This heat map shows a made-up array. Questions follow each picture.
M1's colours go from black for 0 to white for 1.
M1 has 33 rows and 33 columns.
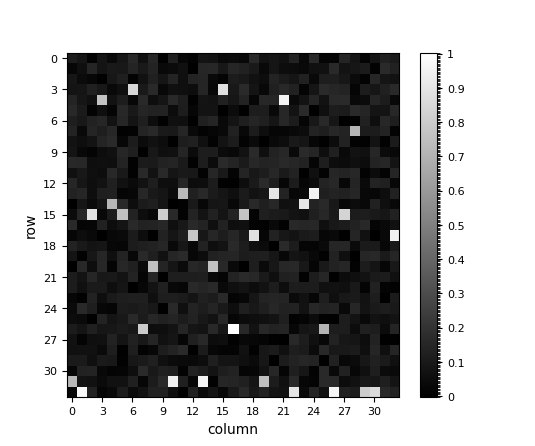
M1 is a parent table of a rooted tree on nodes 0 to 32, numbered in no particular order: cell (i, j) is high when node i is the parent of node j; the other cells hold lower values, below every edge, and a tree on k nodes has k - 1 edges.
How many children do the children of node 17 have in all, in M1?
5
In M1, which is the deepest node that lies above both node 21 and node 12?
4
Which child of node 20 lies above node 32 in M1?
14
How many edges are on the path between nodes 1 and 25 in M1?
3
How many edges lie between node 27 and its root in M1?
7
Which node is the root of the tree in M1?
31
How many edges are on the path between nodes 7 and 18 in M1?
4
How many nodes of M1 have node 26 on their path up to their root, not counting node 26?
4
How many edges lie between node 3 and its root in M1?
5
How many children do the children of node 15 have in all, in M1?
3
